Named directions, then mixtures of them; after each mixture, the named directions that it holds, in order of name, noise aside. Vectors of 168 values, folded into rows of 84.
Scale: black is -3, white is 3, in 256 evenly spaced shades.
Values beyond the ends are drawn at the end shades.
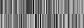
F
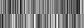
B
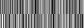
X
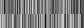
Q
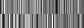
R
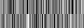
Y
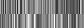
B, R.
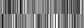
B.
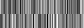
B, R.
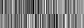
F.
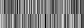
Q.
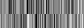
F, Y.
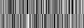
Y.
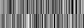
Y.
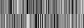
F, Y.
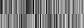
F.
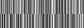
X.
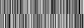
B, X.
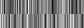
Q, X, Y.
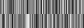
R, Y.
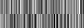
B, Q, X.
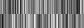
B.
